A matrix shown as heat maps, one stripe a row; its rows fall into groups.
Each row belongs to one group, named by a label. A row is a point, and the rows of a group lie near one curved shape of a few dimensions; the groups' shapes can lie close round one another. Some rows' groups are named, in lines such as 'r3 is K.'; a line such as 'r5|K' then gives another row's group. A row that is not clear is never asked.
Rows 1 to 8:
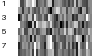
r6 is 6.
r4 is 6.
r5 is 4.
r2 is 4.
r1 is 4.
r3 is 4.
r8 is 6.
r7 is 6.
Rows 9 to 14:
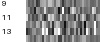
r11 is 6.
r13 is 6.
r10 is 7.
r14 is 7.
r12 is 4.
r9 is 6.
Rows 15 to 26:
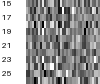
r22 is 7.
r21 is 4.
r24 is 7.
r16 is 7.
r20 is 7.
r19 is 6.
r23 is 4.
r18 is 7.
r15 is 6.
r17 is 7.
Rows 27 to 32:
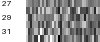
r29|4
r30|7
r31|4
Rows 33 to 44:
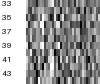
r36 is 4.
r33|6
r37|4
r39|4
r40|4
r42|7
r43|6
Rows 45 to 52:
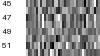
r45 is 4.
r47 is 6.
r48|6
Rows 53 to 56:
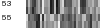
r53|7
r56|6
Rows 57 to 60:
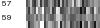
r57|4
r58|4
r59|6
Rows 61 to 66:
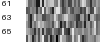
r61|6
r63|4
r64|4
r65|7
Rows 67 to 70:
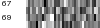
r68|4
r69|7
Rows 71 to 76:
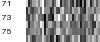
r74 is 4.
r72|7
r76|7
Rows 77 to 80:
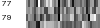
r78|4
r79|4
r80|6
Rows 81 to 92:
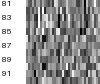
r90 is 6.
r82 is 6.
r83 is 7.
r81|4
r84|7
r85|4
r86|6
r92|6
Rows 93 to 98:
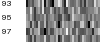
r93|6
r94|4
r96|4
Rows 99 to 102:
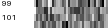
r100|6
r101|6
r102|4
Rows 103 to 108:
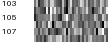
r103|7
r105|6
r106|4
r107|4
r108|6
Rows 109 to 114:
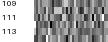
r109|6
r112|6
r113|4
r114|7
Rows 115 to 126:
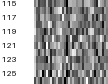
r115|4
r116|7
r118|4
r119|6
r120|7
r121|7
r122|4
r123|6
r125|7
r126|7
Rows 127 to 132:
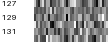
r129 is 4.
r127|4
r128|6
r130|6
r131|7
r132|7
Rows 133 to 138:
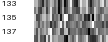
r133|7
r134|7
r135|4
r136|7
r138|7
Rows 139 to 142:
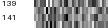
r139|7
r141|4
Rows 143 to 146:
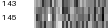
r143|7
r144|4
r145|4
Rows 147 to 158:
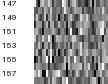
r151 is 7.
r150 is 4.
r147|4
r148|4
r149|7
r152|4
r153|4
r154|7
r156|4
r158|6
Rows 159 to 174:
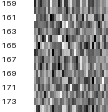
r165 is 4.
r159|7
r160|7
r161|6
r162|6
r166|6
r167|7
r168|7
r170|4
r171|7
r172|6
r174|4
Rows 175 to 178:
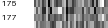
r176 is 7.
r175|4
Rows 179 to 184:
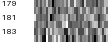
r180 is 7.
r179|6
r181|6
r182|6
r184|7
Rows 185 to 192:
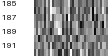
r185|6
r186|6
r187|6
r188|7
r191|4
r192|7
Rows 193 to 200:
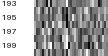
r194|4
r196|7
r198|6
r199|4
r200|4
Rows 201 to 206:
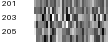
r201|7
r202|6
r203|7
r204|6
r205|4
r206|6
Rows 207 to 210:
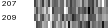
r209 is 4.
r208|4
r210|4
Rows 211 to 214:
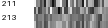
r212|7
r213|6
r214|6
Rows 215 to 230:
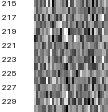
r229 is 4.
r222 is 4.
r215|6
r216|4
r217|4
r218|6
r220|6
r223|4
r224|7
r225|7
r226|7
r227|4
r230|4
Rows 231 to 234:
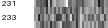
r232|7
